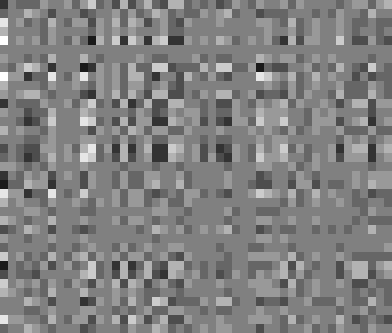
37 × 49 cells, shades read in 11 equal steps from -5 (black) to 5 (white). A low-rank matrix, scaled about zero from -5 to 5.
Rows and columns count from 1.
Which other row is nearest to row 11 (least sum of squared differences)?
34
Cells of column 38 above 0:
7
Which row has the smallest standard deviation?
6
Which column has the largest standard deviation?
1
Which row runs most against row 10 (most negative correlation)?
30
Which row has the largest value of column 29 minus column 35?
8
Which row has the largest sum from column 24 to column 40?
9
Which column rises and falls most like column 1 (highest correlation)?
37
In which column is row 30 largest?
12
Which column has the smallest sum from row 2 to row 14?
23
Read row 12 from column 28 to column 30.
-2 -2 1
